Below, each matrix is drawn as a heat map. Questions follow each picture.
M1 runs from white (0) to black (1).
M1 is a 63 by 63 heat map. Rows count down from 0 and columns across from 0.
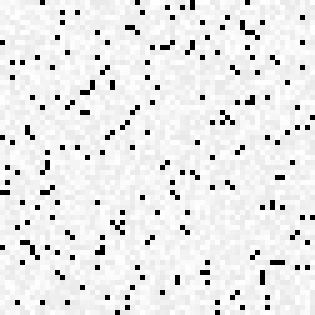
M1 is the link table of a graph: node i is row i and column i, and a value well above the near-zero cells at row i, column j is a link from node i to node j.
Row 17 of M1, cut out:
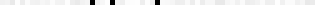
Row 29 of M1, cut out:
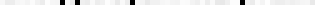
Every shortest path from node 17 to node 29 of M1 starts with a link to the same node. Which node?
node 22
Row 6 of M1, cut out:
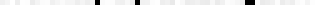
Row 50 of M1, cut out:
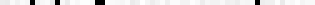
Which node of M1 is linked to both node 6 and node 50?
node 19
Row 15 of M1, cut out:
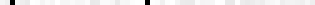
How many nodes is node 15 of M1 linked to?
2
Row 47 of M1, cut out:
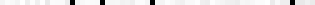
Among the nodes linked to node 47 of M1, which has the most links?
node 20
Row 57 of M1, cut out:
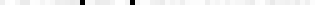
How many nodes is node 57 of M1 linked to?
2
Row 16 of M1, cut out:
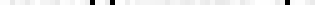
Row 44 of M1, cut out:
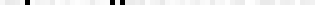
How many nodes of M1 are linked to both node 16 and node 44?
1
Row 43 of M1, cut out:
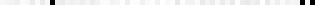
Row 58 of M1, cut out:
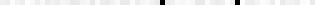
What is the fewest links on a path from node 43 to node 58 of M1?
6
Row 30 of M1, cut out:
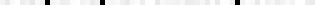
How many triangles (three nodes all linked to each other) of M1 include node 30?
1
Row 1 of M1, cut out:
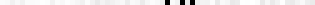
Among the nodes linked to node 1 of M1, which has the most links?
node 38
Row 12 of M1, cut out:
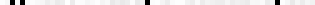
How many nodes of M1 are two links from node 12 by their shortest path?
7
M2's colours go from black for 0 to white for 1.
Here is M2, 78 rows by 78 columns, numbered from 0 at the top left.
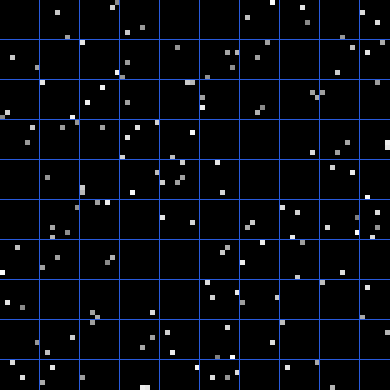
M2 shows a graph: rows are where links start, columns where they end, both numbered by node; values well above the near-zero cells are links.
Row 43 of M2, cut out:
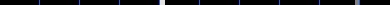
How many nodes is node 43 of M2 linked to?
2
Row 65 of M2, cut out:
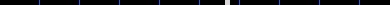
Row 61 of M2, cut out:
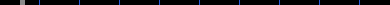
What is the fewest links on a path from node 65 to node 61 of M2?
4
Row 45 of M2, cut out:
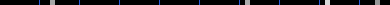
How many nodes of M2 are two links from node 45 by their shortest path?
6
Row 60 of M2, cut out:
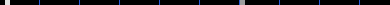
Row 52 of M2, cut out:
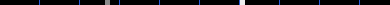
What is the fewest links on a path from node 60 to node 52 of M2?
2
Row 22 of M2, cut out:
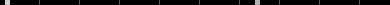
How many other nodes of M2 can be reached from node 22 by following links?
12
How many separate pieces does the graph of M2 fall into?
5
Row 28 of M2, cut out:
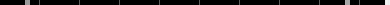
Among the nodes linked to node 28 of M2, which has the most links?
node 77
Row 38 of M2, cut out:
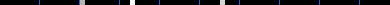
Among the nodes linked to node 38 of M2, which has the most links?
node 16
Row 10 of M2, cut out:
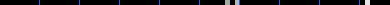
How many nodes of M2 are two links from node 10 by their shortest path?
7
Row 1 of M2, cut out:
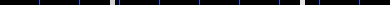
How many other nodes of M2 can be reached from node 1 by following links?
12
